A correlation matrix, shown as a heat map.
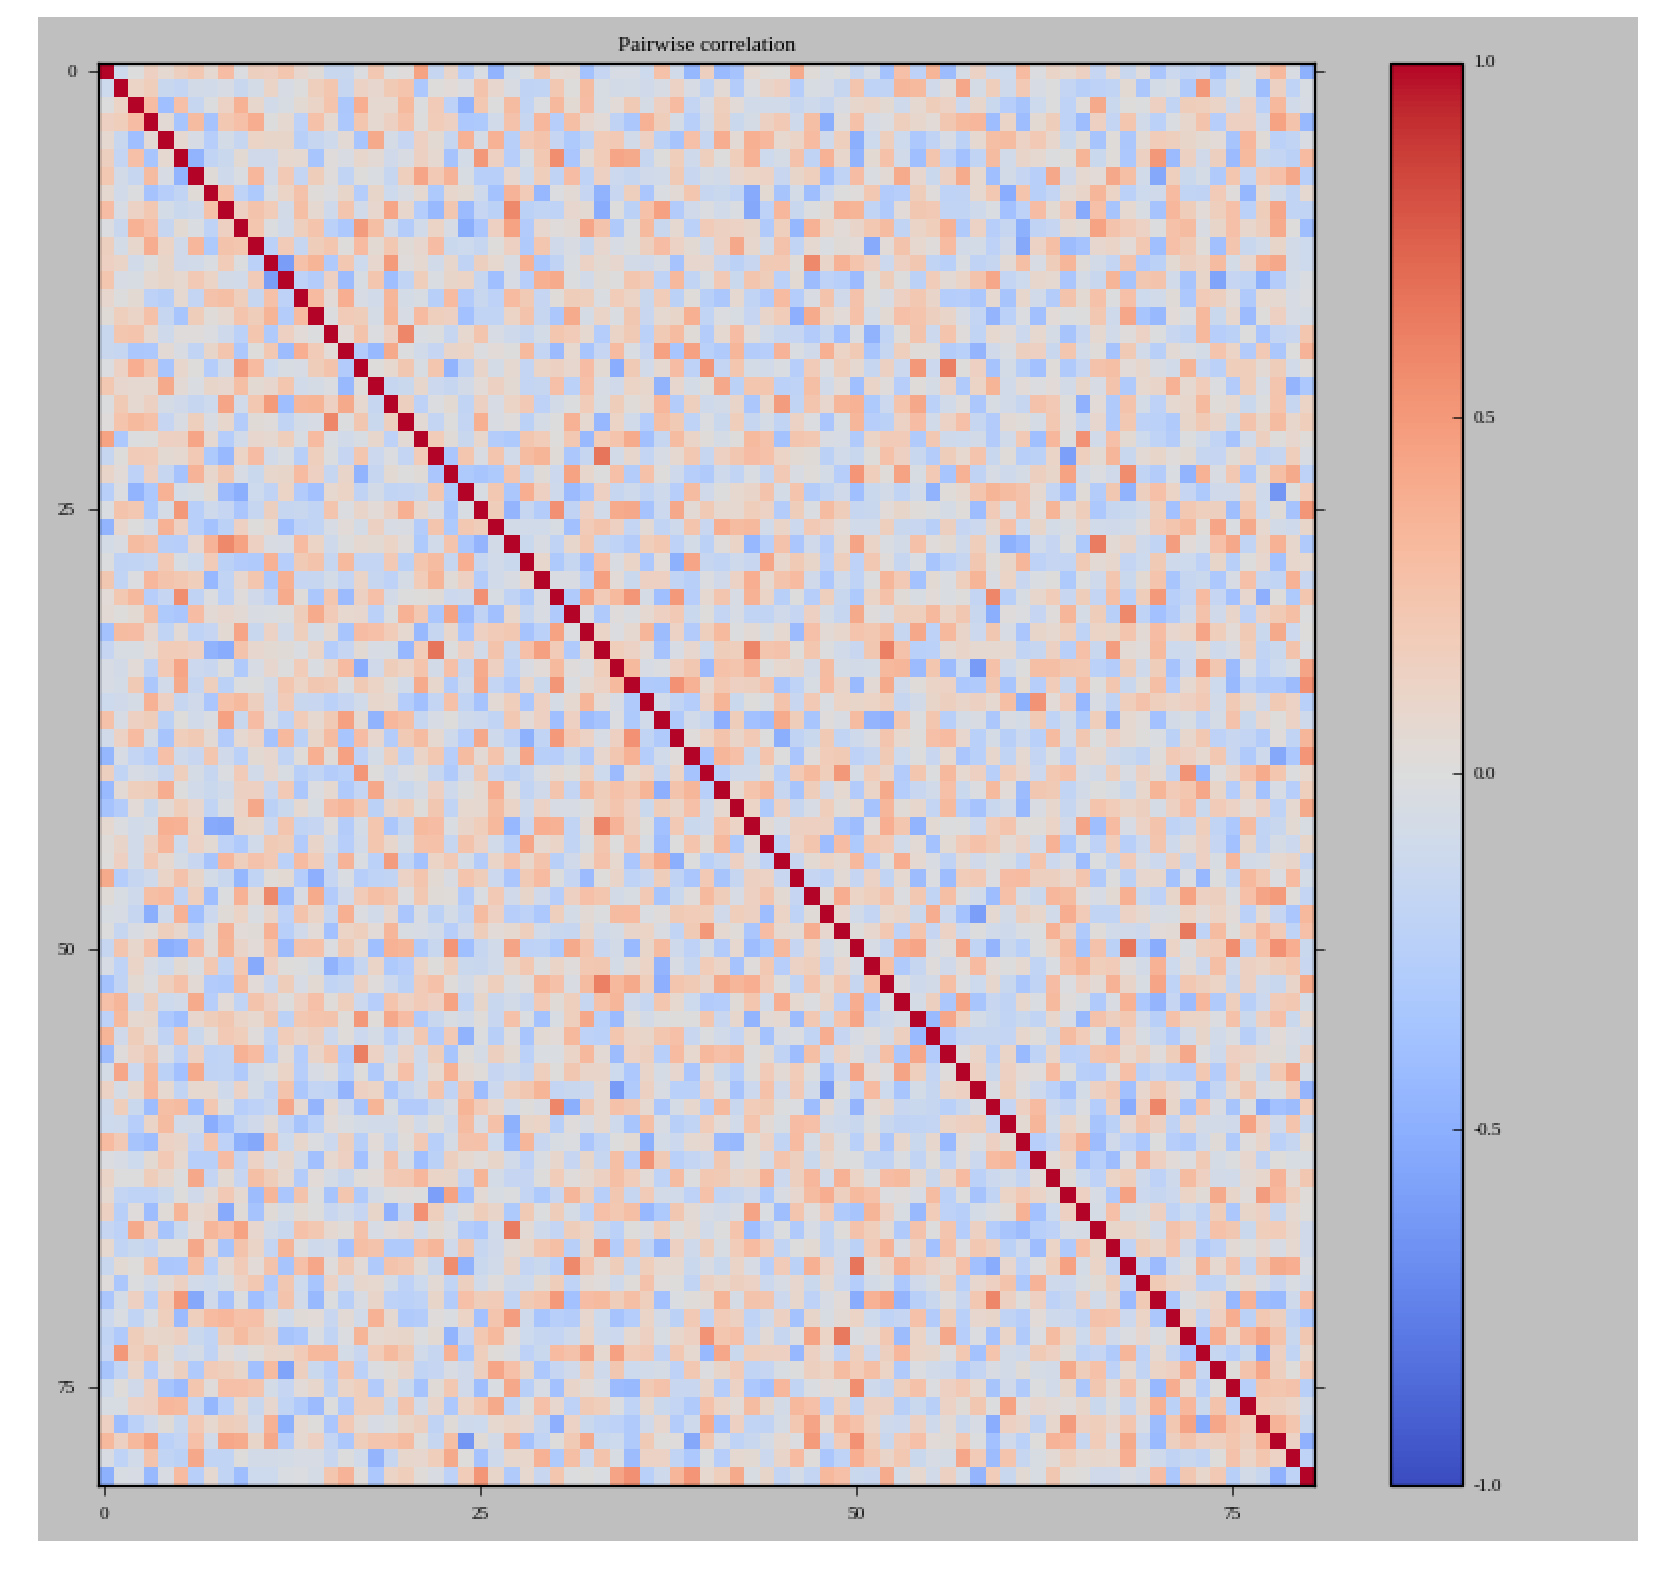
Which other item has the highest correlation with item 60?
76
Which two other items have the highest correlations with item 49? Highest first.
72, 40
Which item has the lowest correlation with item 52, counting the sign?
37
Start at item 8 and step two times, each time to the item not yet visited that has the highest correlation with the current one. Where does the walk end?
66
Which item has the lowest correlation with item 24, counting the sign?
78
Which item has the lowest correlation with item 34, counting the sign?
58
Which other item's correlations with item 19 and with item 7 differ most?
45
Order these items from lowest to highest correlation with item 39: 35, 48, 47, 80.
47, 48, 35, 80
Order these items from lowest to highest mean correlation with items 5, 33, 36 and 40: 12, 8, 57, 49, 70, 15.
15, 8, 57, 12, 49, 70
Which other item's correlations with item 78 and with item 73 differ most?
77
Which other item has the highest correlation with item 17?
56
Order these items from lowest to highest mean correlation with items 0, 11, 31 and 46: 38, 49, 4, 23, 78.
38, 4, 49, 23, 78
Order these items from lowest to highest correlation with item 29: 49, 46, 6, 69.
49, 69, 6, 46
